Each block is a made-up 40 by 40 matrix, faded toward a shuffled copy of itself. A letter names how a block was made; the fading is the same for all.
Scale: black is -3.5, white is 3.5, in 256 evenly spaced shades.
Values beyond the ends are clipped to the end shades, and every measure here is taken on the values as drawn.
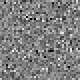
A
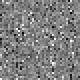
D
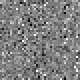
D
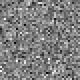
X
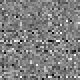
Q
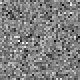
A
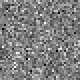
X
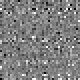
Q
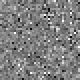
D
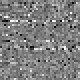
Q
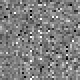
D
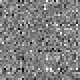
Q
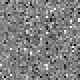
D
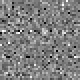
Q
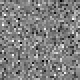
D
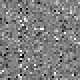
D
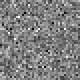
A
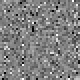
D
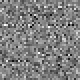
A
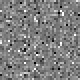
D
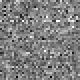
A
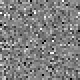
D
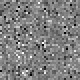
D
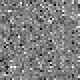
D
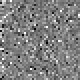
D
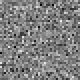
X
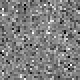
D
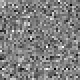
A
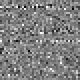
A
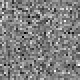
A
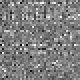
Q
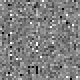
D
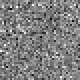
X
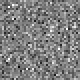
X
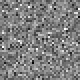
X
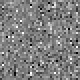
D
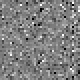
D
